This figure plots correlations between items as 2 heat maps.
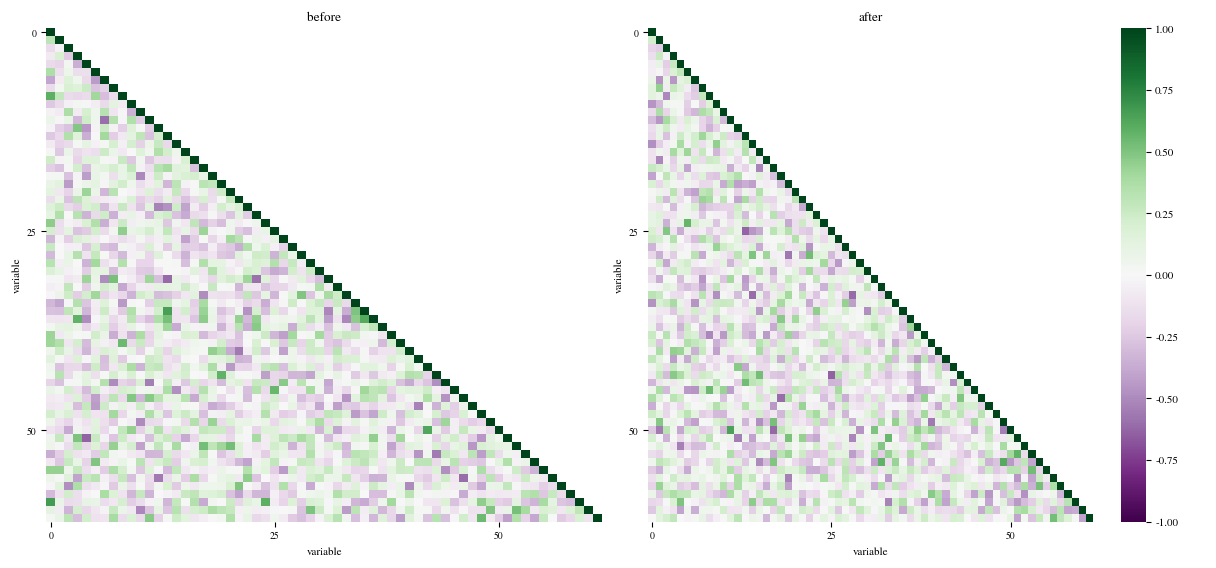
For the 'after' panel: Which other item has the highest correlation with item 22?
28
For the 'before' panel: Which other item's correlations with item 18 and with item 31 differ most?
4
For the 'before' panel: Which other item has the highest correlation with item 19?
43
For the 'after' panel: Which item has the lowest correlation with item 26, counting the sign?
29
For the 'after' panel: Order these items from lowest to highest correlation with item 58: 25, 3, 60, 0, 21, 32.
60, 21, 32, 0, 25, 3
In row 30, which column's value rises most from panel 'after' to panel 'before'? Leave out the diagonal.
35
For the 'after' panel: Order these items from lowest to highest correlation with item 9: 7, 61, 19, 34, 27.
7, 61, 19, 34, 27
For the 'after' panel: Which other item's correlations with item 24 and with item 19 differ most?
56
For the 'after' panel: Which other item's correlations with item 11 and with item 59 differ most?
50
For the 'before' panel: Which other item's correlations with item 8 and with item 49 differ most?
39
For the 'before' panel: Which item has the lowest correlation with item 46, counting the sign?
56
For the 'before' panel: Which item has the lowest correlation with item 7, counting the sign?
44
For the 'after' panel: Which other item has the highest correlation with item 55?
53
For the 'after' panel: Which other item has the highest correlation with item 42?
12
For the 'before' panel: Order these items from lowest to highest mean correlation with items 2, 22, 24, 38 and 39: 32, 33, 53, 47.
53, 32, 47, 33
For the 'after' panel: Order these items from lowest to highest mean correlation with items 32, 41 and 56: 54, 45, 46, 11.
11, 45, 46, 54
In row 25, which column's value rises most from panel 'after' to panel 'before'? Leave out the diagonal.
13
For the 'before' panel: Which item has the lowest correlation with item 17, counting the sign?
33
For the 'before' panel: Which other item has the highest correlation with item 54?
5
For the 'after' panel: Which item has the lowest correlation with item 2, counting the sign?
8
